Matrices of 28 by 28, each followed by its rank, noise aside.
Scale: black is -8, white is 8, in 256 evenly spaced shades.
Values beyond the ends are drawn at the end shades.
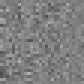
six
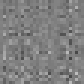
three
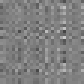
two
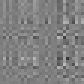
two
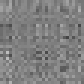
three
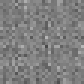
six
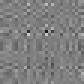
three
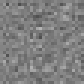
six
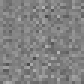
six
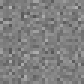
six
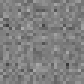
four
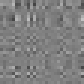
two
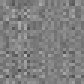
three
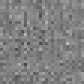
six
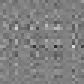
three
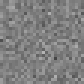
six
